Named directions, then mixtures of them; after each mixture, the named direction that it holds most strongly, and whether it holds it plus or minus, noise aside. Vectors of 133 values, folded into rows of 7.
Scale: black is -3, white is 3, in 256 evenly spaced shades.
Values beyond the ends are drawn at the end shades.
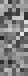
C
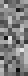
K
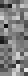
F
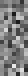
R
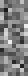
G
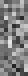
R, minus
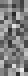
R, plus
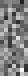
R, plus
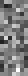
K, minus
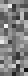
F, minus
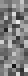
R, minus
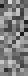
C, minus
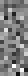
R, plus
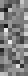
G, plus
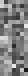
F, minus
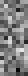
K, plus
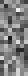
K, minus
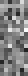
C, plus
